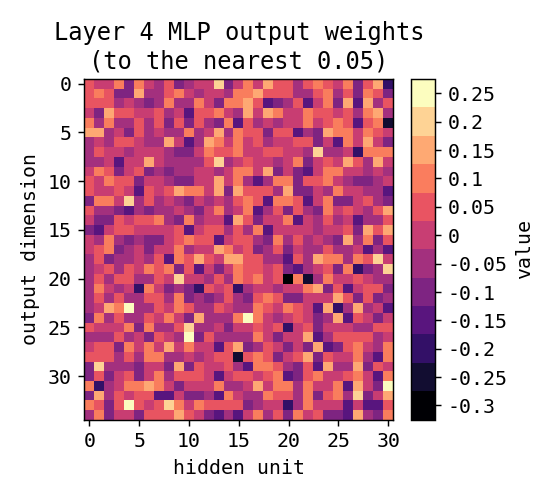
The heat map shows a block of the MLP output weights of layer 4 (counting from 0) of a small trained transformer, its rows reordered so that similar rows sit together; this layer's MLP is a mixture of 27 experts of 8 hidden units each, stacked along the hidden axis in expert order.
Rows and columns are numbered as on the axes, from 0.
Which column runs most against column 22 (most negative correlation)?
15
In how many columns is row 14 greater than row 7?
13
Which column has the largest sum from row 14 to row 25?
9
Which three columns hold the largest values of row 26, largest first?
10, 22, 17
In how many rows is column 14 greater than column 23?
14
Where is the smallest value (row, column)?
20, 20
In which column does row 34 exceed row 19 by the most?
27
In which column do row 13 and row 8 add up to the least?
3
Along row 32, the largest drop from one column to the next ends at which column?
28
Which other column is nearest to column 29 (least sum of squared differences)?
12
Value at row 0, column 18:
0.15
